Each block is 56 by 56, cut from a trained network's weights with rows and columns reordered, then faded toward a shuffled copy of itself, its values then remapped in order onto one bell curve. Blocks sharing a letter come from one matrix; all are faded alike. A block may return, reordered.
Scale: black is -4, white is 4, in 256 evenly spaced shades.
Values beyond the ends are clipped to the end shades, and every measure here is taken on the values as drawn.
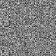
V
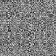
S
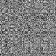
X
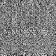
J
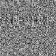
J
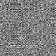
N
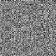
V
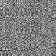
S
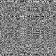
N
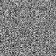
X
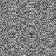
X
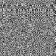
N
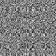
X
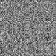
X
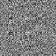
S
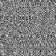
X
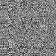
S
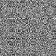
N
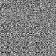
N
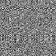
N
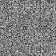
J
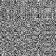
X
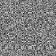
V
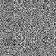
S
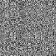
V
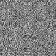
X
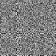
N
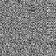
X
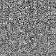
J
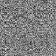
S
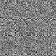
N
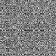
N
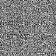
J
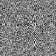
V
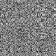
S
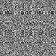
N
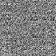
S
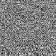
S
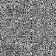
S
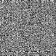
J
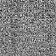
J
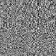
V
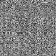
J
